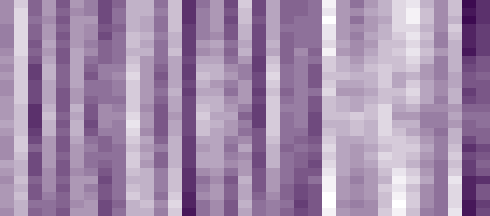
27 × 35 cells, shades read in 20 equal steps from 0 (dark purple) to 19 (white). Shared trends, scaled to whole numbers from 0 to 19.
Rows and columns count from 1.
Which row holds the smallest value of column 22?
26
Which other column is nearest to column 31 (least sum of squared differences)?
18
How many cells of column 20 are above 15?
1
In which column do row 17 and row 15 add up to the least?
3
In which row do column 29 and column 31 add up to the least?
15
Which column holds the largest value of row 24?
24
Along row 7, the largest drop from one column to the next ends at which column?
34
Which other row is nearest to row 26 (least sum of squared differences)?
27
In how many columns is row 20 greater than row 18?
4
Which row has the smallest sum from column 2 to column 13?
21
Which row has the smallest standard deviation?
11
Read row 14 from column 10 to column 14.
15 10 6 12 5
